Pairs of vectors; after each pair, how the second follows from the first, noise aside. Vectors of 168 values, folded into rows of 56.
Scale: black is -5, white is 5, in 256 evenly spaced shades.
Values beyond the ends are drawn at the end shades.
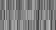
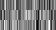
scaled up.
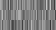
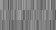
shrunk.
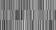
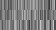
shuffled.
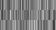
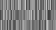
shuffled.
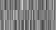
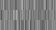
shrunk.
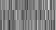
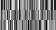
reversed, scaled up.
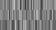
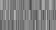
reversed, negated, partly zeroed.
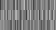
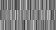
wrapped around, negated.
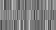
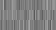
shrunk.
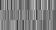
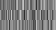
wrapped around, negated.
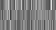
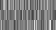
shuffled.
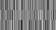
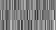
shuffled.
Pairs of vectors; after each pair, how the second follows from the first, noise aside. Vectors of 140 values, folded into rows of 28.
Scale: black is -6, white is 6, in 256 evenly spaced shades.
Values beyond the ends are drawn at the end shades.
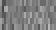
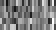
reversed, negated, scaled up.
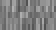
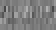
wrapped around, partly zeroed.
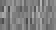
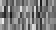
negated, scaled up.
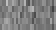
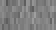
negated, shrunk.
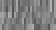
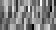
negated, scaled up.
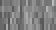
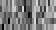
reversed, negated, scaled up.
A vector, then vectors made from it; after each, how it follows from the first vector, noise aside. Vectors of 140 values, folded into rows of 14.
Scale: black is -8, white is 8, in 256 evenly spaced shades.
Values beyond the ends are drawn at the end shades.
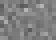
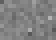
reversed, partly zeroed.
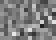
reversed, scaled up.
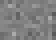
reversed, partly zeroed.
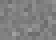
reversed, shrunk.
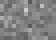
sign-scrambled.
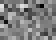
negated, scaled up.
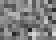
reversed, negated, scaled up.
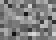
reversed, negated, scaled up.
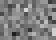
reversed, negated, scaled up.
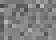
sign-scrambled.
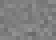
reversed, shrunk.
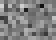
negated, scaled up.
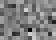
reversed, negated, scaled up.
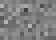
sign-scrambled.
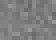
reversed, shrunk.
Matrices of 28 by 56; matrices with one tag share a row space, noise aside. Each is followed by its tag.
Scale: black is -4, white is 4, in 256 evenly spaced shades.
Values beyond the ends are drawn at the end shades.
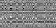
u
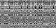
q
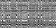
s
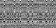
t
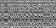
q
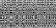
u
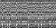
s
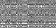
s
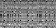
t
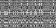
q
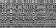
u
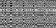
u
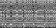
u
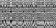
u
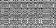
q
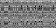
q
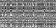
u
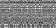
q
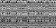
s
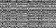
s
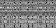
t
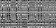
s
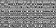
q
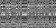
s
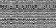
u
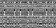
t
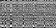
u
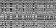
u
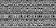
q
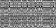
q
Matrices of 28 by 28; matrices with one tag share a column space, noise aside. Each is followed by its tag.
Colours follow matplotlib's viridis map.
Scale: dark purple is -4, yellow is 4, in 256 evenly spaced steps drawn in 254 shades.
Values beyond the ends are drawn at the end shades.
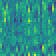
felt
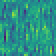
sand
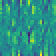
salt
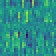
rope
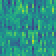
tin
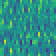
tin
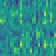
rope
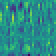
felt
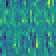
rope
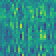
sand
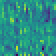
felt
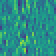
tin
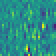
sand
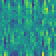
salt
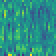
sand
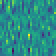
tin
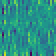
salt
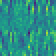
salt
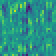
felt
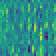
sand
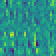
rope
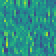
rope
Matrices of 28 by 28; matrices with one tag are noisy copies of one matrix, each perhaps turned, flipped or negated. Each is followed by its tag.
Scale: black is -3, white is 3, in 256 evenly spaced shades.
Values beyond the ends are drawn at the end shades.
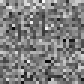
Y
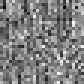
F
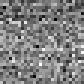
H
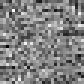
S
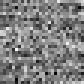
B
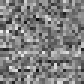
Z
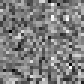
Z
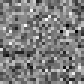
Z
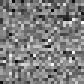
H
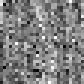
B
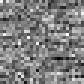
F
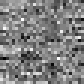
S
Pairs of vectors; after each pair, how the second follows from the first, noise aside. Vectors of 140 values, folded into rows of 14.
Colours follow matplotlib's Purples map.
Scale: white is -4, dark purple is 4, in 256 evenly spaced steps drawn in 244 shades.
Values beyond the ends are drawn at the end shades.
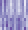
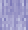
negated, shrunk.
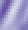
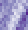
reversed.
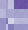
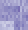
reversed, negated, shrunk.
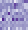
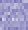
negated, shrunk.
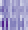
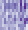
reversed.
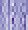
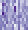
reversed.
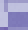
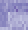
negated, shrunk.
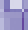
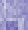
reversed, negated, shrunk.
